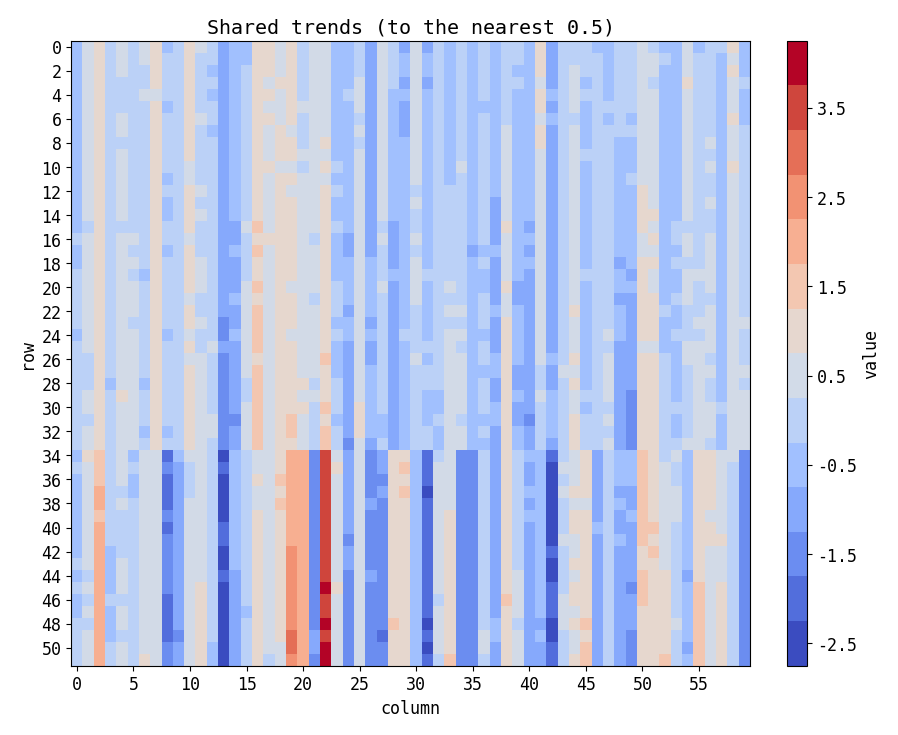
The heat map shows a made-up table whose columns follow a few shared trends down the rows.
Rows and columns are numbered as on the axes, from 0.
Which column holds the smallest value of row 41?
42
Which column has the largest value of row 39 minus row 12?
22
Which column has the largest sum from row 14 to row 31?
16
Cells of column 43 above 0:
7
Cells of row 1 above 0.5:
7
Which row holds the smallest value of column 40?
31
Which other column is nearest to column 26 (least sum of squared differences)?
35
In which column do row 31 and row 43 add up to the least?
13
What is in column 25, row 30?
1
